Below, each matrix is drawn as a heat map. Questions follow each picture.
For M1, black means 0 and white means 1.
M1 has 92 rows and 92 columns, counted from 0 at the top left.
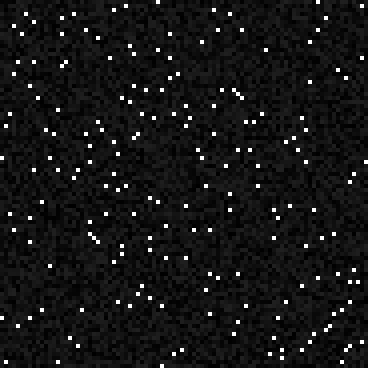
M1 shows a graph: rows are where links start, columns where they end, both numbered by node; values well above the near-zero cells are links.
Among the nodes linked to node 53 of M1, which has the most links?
node 33
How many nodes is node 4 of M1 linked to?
2
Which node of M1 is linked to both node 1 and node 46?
node 31
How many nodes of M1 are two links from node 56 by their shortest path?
1
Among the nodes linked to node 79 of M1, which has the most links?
node 7
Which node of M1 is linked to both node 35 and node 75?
node 71
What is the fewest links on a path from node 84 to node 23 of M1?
3
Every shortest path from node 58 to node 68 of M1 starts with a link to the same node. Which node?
node 83
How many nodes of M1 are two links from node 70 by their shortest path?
3
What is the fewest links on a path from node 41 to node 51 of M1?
3
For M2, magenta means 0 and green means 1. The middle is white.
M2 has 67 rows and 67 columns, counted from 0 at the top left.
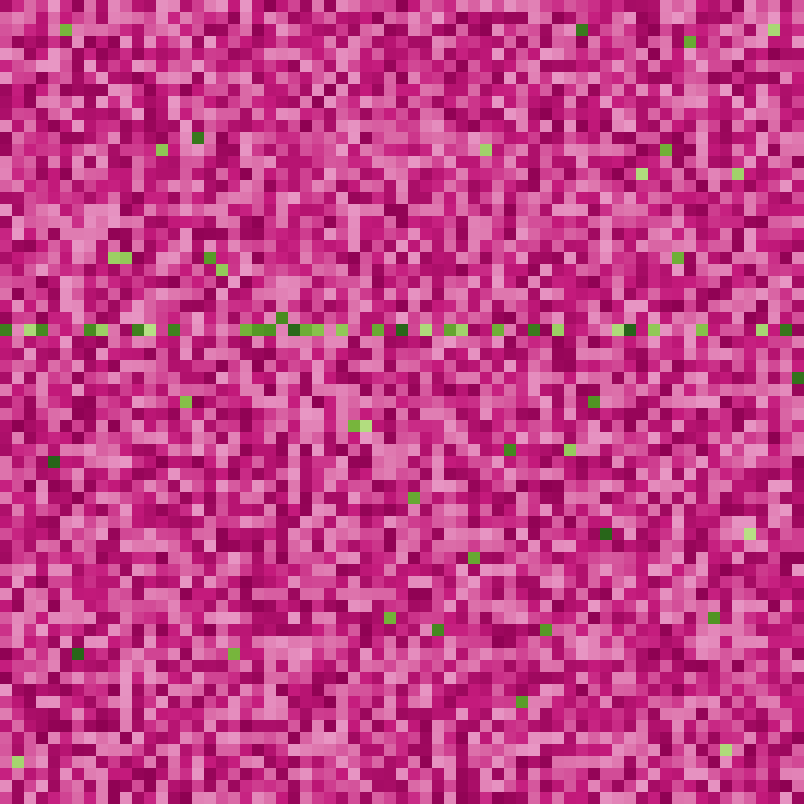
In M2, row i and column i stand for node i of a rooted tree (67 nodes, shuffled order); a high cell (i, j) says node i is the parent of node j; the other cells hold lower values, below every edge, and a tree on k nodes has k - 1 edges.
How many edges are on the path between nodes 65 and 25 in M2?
2
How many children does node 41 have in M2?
1
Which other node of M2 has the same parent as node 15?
49
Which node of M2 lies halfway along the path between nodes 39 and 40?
27
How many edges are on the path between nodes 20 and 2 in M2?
2
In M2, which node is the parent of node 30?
35
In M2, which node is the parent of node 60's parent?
44
